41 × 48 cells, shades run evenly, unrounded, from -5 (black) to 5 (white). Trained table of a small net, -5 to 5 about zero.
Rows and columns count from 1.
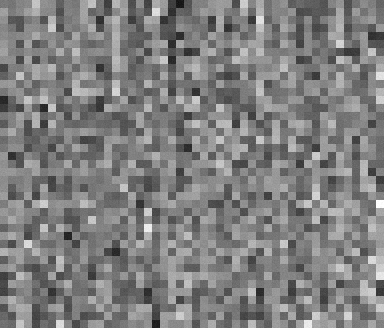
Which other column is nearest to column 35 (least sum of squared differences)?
26
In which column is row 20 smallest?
2
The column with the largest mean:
43
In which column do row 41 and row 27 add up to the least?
20
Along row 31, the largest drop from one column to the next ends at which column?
37
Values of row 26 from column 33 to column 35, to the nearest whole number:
0 0 0
